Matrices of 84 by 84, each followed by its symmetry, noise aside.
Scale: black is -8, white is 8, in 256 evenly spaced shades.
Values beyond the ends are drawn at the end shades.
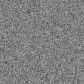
antisymmetric.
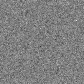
same after a half turn.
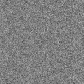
mirrored top to bottom.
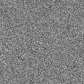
antisymmetric.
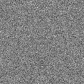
mirrored left to right.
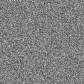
symmetric across the other diagonal.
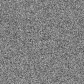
antisymmetric.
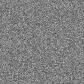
mirrored top to bottom.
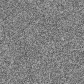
symmetric.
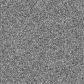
mirrored top to bottom.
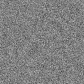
symmetric across the other diagonal.
